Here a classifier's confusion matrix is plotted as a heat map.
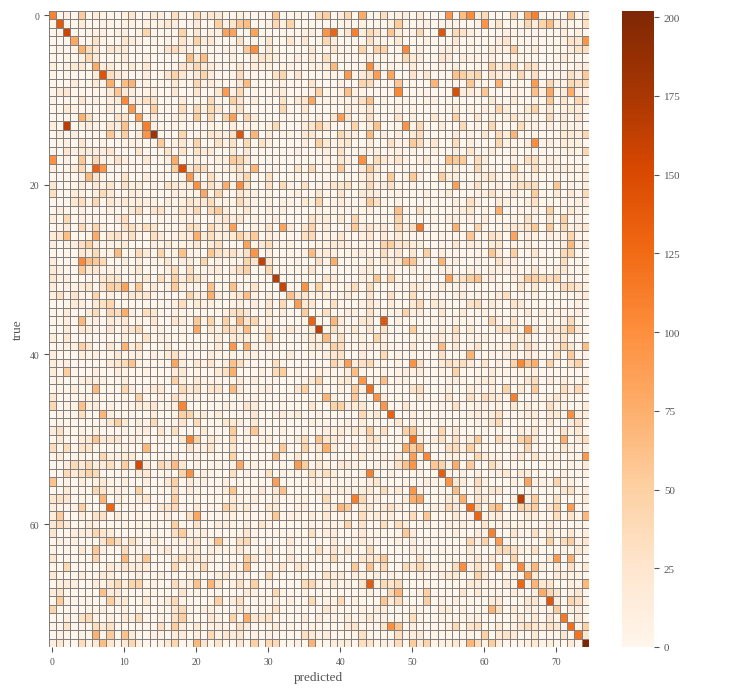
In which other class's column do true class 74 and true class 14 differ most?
26
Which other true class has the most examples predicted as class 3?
53
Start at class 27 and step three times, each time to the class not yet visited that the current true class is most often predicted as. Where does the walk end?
7
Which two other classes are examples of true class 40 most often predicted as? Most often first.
58, 72
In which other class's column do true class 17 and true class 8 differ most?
0
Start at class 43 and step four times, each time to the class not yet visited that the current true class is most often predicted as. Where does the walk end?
44
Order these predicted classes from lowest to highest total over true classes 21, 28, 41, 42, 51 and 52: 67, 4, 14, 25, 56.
14, 4, 56, 67, 25
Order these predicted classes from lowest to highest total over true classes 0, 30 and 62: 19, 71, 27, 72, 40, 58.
40, 19, 71, 27, 72, 58
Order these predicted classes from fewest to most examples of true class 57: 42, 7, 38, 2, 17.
2, 38, 17, 7, 42
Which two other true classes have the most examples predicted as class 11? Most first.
8, 41
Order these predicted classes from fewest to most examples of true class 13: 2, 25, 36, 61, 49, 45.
25, 36, 61, 45, 49, 2
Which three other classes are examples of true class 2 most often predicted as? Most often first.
54, 39, 42
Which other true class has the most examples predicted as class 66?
37
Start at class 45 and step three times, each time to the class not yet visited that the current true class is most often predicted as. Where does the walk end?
61
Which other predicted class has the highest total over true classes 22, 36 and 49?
46
